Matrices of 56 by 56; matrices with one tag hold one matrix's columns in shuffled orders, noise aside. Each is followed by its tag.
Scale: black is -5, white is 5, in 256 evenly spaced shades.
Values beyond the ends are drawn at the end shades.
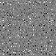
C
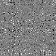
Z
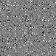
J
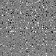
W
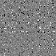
W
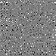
C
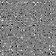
C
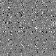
W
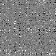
Z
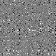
Z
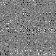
Z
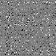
C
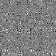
Z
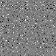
J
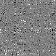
Z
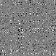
Z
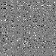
J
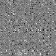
Z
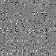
Z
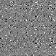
J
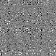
Z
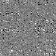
Z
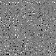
C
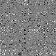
Z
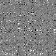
Z
